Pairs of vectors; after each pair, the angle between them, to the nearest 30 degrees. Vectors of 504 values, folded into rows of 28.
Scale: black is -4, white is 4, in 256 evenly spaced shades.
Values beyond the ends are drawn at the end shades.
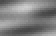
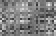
60 degrees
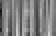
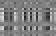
90 degrees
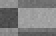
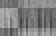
150 degrees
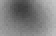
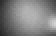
120 degrees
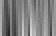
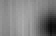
90 degrees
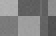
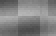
120 degrees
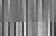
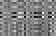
120 degrees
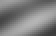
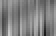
60 degrees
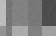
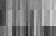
150 degrees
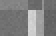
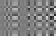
90 degrees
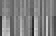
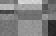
90 degrees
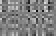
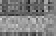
60 degrees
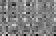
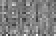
150 degrees
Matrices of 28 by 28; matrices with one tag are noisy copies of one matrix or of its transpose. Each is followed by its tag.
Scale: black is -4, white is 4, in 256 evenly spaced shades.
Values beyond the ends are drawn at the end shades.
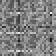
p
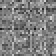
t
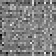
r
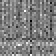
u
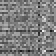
u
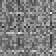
p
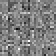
t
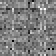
t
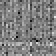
u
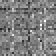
t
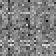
t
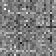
p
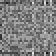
r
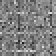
p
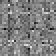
t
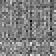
u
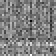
u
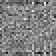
r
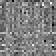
r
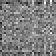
r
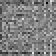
r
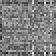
r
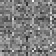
p
